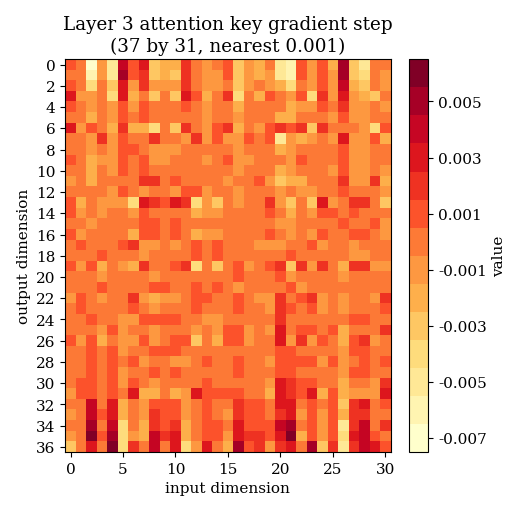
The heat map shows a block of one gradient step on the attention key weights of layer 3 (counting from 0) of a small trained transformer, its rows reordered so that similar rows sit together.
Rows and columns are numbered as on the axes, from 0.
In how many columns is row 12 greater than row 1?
17
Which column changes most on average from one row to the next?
8
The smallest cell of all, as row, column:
0, 2
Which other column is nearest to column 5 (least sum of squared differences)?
26
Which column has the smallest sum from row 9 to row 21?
21
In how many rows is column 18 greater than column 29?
10
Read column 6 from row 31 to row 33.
0.003 0 0
